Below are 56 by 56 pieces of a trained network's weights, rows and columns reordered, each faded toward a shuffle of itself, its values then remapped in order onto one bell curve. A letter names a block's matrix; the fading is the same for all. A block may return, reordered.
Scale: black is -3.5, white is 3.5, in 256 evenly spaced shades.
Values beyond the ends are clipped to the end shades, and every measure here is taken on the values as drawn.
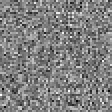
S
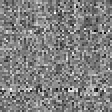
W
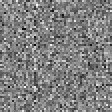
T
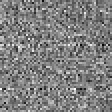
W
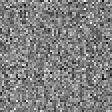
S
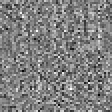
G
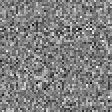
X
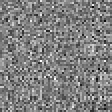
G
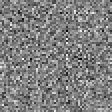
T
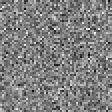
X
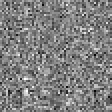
W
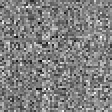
W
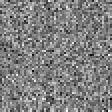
W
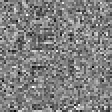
X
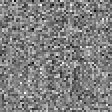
W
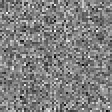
T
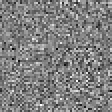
T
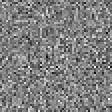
X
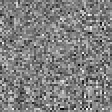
X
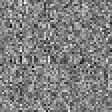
T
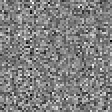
X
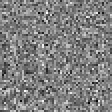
G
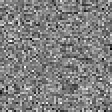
S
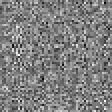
G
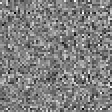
T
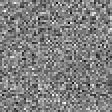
S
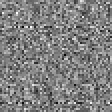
W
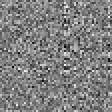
T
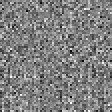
W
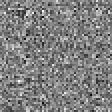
G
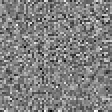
W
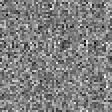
W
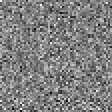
G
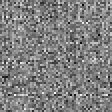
W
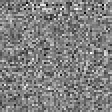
W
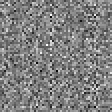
T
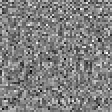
S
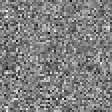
X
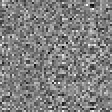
G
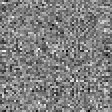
X
